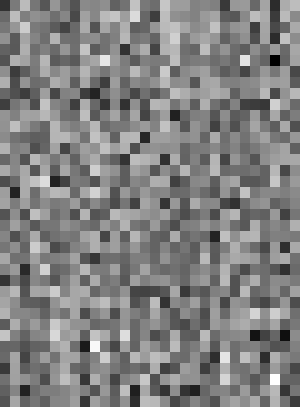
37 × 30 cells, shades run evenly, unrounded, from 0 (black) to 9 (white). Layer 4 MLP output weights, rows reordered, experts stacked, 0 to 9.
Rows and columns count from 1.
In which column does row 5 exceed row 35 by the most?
9
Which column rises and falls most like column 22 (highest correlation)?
27
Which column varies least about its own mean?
20
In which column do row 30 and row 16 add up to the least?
29
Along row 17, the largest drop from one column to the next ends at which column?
6
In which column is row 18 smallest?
2
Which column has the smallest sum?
19
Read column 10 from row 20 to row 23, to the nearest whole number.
3 4 6 6
